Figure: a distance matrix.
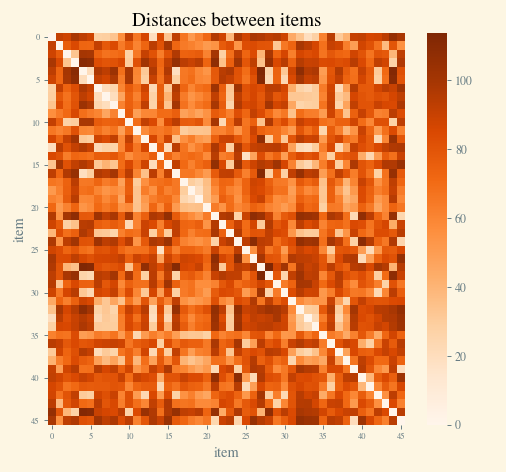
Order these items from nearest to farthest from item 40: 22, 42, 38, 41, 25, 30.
41, 25, 30, 42, 22, 38
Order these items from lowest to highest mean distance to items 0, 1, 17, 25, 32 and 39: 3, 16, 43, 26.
43, 16, 26, 3
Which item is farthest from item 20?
32
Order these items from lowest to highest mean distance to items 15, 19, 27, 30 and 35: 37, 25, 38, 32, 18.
18, 38, 37, 25, 32
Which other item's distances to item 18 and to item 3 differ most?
19
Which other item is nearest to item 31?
38
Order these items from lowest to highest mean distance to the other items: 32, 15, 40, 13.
13, 15, 32, 40
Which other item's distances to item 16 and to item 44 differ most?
4
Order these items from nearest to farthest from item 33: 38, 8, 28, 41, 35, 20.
8, 38, 35, 20, 41, 28
